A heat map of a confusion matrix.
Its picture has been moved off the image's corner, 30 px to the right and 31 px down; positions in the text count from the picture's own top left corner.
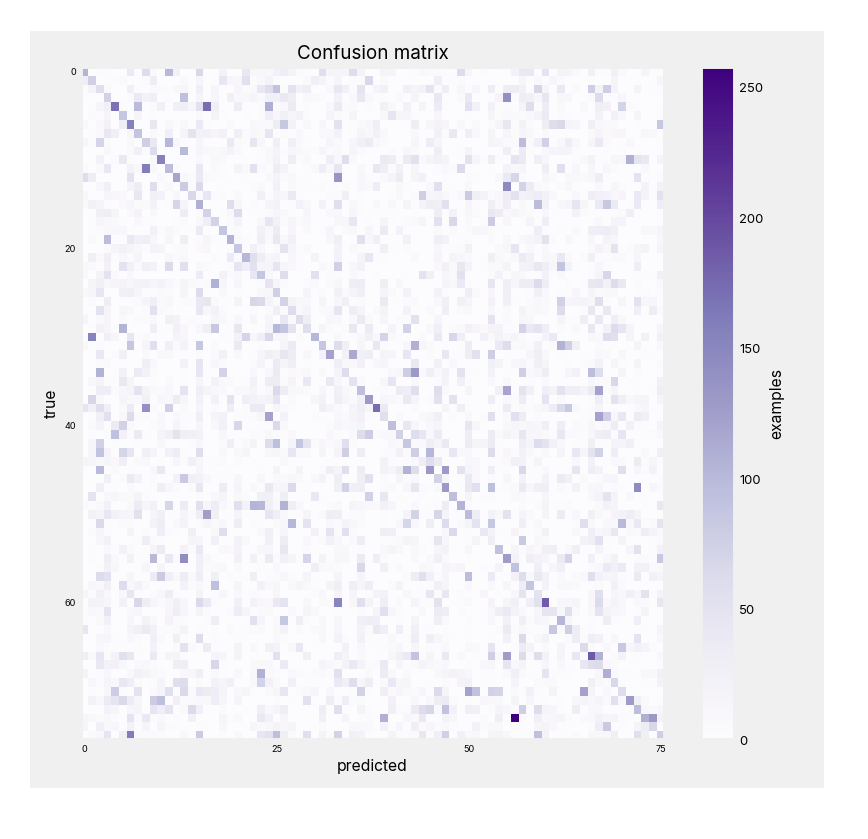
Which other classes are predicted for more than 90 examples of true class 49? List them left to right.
22, 23, 26
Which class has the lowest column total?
52
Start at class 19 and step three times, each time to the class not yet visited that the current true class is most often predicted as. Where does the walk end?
13
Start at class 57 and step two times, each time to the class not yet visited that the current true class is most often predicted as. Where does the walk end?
16
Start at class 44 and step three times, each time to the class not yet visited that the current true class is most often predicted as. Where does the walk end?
72
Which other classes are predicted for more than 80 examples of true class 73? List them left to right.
39, 56, 74
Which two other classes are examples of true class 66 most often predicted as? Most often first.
55, 67
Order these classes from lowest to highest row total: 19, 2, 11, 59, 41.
59, 19, 11, 41, 2
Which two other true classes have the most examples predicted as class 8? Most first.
11, 38
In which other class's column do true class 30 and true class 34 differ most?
1
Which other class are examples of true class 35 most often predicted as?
69
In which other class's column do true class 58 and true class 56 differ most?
17
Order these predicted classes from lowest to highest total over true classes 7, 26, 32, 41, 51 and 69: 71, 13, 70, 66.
71, 66, 13, 70
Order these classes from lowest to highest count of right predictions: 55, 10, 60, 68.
68, 55, 10, 60
